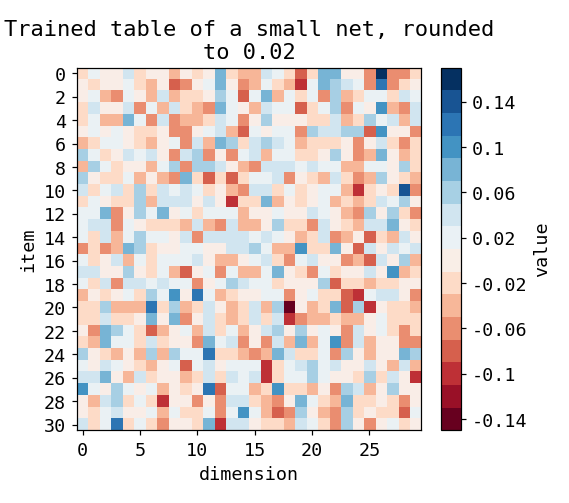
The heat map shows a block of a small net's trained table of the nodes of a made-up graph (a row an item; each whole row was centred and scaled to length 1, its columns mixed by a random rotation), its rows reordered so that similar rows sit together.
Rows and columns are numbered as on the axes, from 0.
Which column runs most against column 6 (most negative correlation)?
18
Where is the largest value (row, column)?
0, 26
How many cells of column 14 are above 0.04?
1
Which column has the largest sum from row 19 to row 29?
11
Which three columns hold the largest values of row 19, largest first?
10, 8, 6
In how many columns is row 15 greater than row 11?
12
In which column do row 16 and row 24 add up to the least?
25
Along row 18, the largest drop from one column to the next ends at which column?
22
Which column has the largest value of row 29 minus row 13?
14
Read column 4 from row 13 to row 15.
0.02 0.02 0.08
